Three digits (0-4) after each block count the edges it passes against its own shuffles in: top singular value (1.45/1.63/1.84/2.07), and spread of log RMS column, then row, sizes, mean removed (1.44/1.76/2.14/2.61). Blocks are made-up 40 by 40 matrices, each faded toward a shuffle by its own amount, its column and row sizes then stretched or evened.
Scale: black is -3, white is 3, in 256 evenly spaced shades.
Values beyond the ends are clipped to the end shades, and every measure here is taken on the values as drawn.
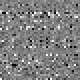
0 0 3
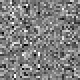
1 2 2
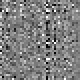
3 4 1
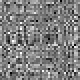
4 2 1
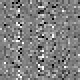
2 4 0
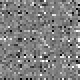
0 3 3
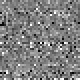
1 0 3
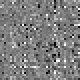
2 3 2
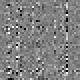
2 4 1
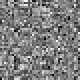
3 1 0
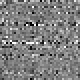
1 0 4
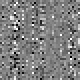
1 4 0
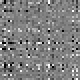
2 3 4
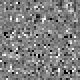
0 1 2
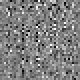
0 3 1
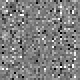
0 3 0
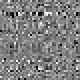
4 1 2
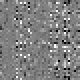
3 4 0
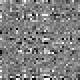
2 2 4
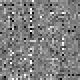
0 3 2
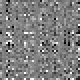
2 4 2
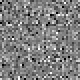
1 0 2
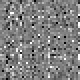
2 3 1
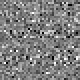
3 0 3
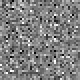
1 2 0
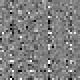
3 3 1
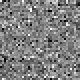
1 0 0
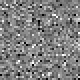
1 0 1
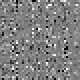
0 4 1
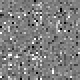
0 2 1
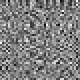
4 2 1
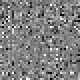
1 3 3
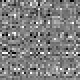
4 1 3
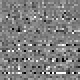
3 0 4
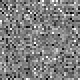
3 0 0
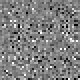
2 0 2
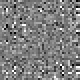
3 3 2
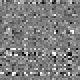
3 1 4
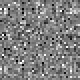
1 1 1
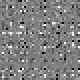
2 3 3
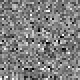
0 1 2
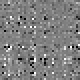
1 3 3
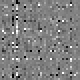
1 3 2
